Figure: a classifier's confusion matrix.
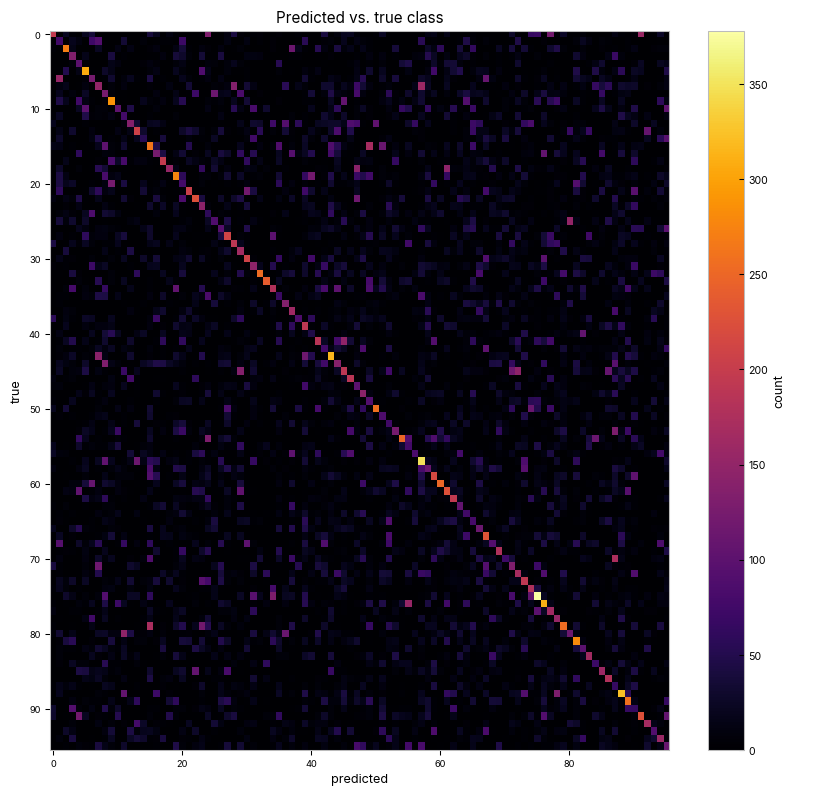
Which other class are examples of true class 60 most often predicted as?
6
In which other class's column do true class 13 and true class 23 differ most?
92
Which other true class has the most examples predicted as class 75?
77
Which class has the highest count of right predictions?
75
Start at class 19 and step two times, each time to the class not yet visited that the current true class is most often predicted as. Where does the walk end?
82
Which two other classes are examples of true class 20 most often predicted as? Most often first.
9, 81
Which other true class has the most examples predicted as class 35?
15
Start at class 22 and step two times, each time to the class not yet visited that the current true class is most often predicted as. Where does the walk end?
39
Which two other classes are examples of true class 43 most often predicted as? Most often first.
7, 39
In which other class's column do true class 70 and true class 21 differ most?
87
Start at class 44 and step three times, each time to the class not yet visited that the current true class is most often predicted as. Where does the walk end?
80
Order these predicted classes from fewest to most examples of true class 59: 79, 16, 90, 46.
46, 79, 16, 90
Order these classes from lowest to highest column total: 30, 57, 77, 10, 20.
10, 30, 77, 20, 57
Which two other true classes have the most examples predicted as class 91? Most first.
0, 26
